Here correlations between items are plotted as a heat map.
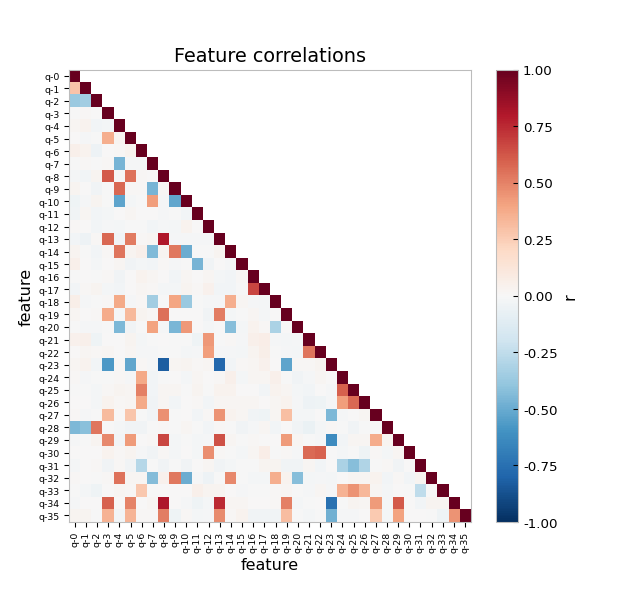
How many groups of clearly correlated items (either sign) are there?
7
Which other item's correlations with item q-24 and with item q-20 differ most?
q-25
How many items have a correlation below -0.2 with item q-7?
5
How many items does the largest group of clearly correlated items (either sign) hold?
10
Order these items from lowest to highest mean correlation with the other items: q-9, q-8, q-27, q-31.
q-31, q-9, q-27, q-8
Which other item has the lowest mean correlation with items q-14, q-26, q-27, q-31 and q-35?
q-23
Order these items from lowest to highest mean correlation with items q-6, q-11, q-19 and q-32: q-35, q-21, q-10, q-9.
q-10, q-21, q-35, q-9
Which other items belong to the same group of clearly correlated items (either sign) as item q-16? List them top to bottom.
q-17
